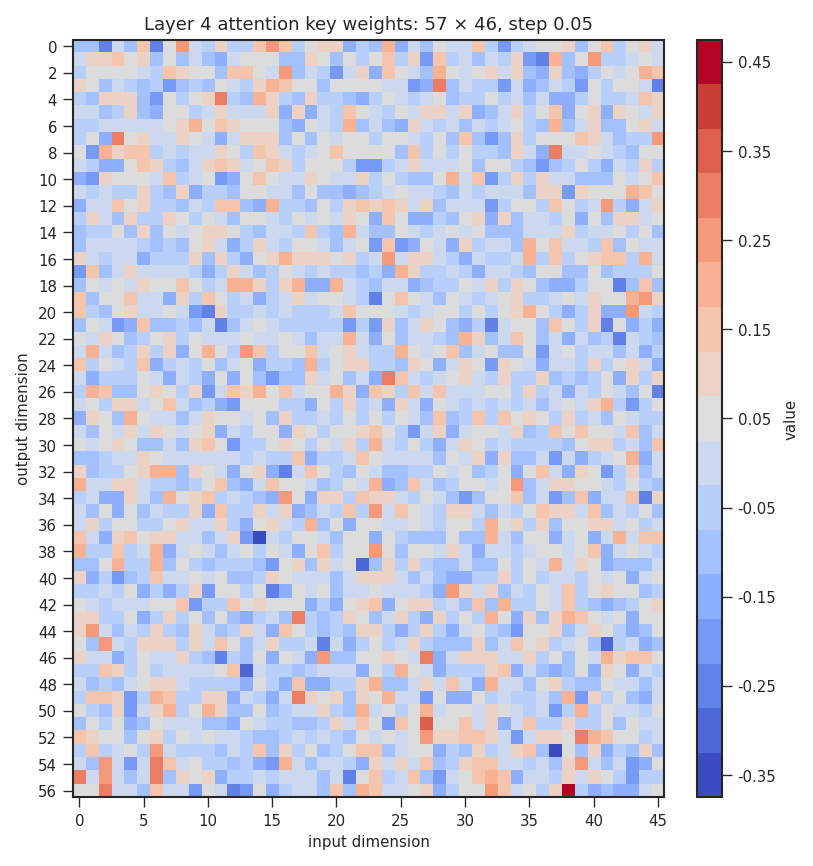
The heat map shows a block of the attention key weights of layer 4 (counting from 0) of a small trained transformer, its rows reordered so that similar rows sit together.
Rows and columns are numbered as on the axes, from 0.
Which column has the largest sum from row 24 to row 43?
23
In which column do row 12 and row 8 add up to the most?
37
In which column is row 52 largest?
39
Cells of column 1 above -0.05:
32
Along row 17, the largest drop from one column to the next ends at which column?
2
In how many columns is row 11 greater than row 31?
20
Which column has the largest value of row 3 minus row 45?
28
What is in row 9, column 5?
0.15
